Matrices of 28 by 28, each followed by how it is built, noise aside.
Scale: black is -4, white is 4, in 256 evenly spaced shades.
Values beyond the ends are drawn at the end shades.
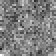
smooth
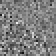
lower triangular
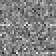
uneven rows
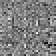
low rank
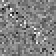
banded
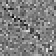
banded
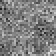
smooth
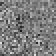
lower triangular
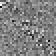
banded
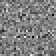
uneven rows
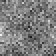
smooth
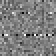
uneven rows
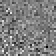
lower triangular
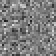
low rank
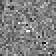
banded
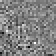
lower triangular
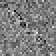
banded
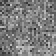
smooth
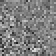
lower triangular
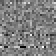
uneven rows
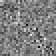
banded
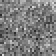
smooth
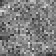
smooth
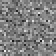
uneven rows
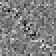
banded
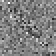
banded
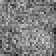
smooth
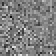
lower triangular
